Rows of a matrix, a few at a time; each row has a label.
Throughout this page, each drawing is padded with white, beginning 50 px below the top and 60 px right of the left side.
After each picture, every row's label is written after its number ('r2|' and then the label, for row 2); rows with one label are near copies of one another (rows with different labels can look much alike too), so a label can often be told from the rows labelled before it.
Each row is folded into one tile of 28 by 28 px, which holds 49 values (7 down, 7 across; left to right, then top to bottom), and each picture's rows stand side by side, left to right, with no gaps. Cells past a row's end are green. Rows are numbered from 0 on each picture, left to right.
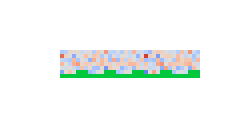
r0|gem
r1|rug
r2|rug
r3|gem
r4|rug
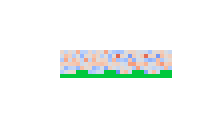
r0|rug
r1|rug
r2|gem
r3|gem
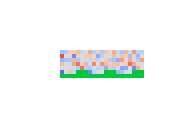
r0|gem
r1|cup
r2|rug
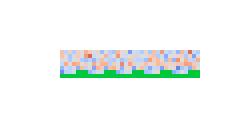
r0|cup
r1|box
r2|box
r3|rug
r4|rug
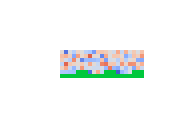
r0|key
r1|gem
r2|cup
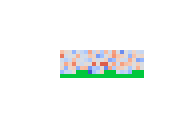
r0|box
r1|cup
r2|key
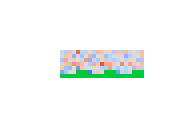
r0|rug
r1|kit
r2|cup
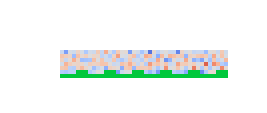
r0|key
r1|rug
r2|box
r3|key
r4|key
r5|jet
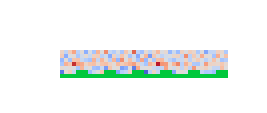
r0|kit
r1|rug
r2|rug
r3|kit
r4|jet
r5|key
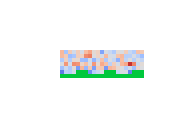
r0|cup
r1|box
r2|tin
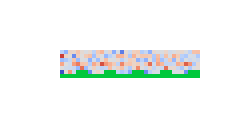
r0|gem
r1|kit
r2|key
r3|jet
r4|tin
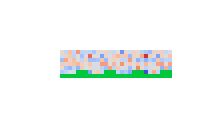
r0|rug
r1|gem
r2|key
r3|gem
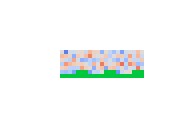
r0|key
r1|box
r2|jet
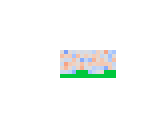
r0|key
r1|rug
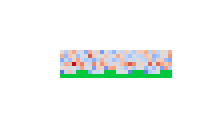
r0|kit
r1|box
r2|tin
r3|cup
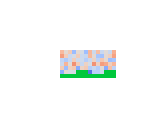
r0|box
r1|cup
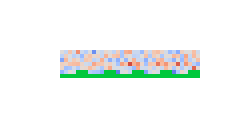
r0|rug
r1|key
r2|kit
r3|kit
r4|jet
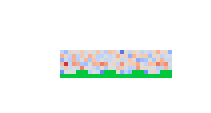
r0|jet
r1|tin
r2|key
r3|kit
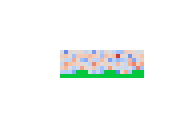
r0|key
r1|key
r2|gem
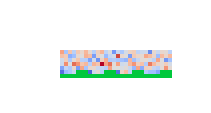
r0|cup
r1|kit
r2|gem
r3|key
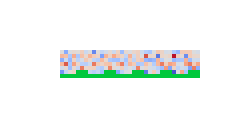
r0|jet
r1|key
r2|jet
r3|gem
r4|gem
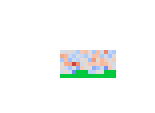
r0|tin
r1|rug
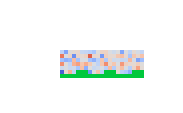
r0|gem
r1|gem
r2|key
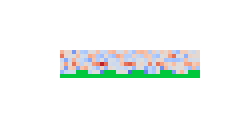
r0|box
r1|tin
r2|tin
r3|cup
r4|gem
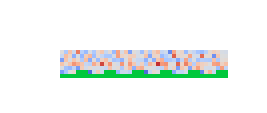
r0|rug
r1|kit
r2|box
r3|kit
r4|box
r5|gem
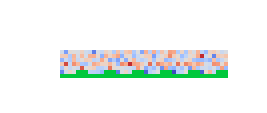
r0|jet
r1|key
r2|kit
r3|cup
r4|cup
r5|gem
